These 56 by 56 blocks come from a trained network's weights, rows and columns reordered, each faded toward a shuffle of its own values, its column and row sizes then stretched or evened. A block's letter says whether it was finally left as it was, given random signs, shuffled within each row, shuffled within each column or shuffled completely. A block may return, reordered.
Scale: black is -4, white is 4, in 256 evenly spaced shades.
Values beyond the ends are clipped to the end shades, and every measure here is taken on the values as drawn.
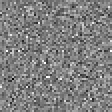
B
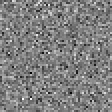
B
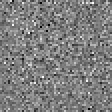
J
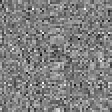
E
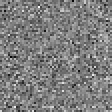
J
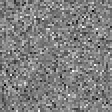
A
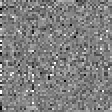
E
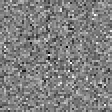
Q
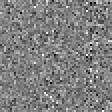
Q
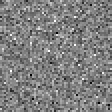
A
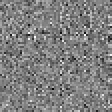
E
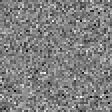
B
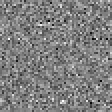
B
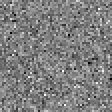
A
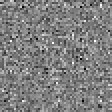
J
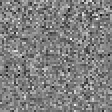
J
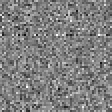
E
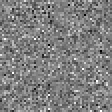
Q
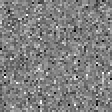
Q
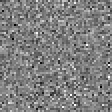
J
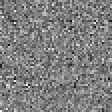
J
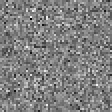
J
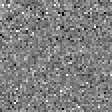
B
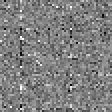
J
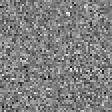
J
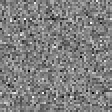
B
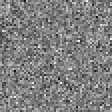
A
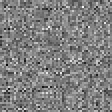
E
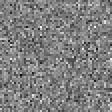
J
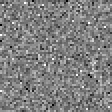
A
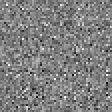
E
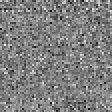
B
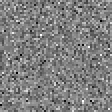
A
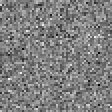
J
